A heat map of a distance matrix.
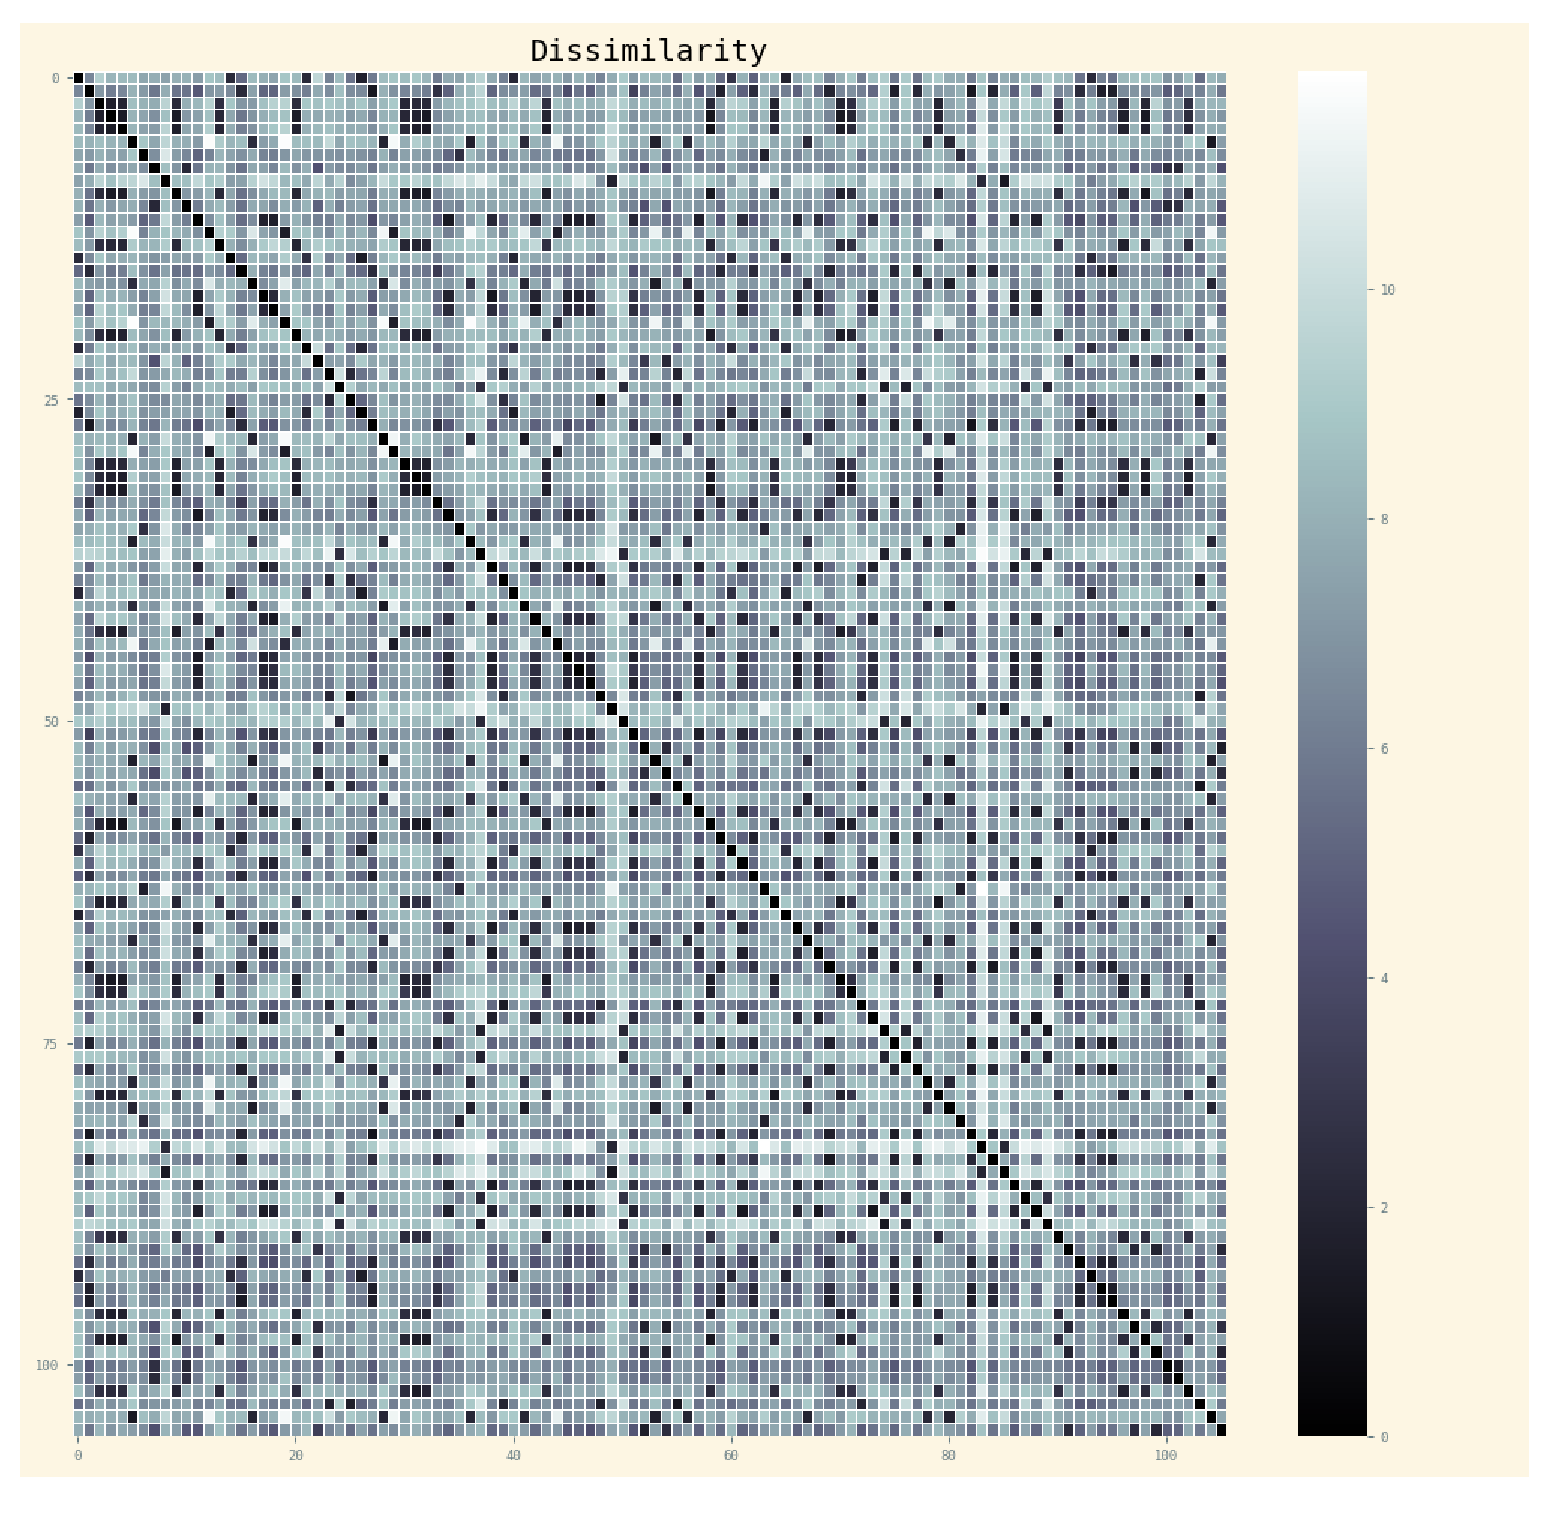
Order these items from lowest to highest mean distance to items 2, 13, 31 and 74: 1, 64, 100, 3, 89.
3, 64, 100, 89, 1
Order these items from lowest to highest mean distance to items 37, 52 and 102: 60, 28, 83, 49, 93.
93, 28, 60, 49, 83
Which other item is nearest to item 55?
103
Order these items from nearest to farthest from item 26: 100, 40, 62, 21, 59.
40, 21, 62, 59, 100
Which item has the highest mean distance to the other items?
83
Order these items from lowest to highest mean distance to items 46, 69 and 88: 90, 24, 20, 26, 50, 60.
90, 26, 20, 60, 24, 50
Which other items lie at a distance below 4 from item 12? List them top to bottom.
19, 29, 44
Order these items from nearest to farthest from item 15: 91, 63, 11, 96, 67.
11, 96, 91, 63, 67
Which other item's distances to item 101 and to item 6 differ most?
63
